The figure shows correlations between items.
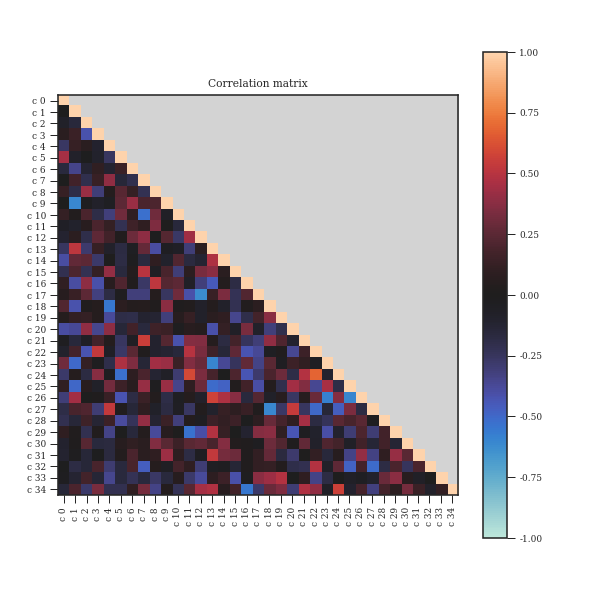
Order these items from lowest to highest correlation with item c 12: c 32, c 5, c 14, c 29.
c 29, c 32, c 14, c 5
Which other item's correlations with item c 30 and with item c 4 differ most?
c 18
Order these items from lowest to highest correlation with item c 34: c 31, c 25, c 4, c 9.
c 4, c 25, c 9, c 31
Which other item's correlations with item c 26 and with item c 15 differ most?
c 25
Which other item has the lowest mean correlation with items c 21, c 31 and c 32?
c 27
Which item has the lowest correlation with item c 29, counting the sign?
c 11
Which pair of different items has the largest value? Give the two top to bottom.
c 22, c 24
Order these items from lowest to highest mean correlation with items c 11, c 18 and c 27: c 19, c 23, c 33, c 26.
c 26, c 33, c 19, c 23
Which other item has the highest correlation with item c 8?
c 16
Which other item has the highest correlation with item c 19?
c 33
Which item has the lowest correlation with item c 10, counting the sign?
c 7
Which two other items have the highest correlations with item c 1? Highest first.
c 13, c 26
